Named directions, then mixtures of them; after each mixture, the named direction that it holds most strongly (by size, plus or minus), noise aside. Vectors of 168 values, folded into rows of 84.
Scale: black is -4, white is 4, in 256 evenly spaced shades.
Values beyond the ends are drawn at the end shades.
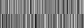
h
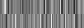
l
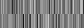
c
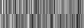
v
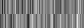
v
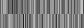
c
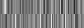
l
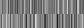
h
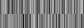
c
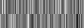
v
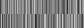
h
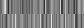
l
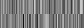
c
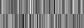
c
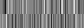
l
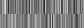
l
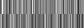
v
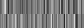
l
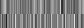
l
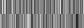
v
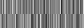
c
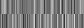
l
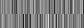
c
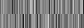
c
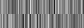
c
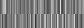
l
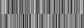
c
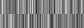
v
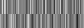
v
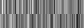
v
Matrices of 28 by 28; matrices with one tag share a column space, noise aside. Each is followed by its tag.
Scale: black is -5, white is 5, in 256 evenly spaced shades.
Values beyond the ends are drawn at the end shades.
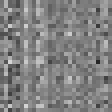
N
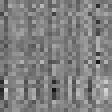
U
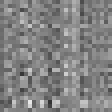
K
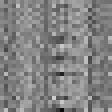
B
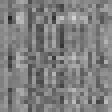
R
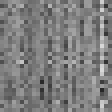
U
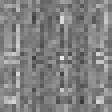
R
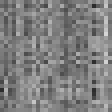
U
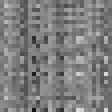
B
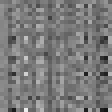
B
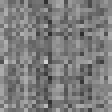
N
